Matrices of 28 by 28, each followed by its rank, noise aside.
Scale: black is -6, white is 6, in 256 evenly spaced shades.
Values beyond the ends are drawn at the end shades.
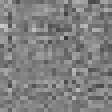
five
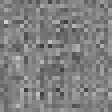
five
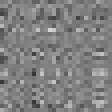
three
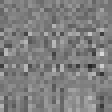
two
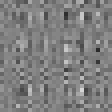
two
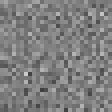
five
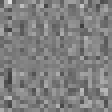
three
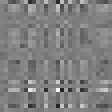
one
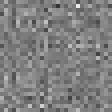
five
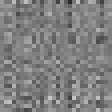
three
